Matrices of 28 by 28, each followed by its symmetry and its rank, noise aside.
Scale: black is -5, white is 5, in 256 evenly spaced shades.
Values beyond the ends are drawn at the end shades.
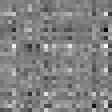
no symmetry, rank two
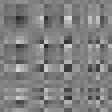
symmetric, rank one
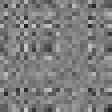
symmetric, rank two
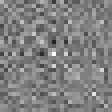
symmetric, rank three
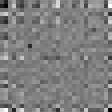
symmetric, rank one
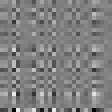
no symmetry, rank one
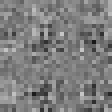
no symmetry, rank three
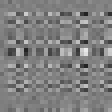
no symmetry, rank one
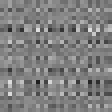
no symmetry, rank one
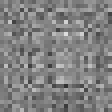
no symmetry, rank three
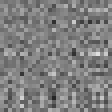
antisymmetric, rank two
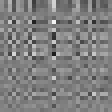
no symmetry, rank one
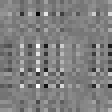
no symmetry, rank one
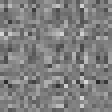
antisymmetric, rank two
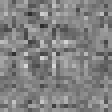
no symmetry, rank two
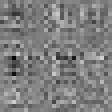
no symmetry, rank three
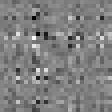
antisymmetric, rank two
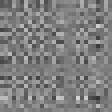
no symmetry, rank two
